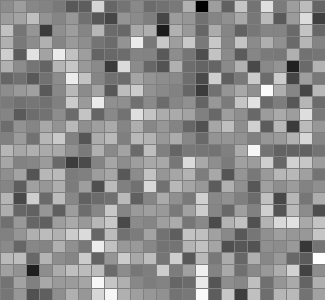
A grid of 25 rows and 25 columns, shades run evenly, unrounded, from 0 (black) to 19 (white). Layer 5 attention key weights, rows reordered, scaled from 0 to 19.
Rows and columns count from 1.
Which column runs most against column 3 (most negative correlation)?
22
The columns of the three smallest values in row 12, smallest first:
7, 16, 3
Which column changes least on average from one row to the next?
1
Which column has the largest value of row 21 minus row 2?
8
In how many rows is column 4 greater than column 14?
13
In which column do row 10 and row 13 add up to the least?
17
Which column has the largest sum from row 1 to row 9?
6
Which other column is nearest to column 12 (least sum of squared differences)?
14
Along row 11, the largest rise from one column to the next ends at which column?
24
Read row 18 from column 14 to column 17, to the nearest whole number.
9 12 15 10
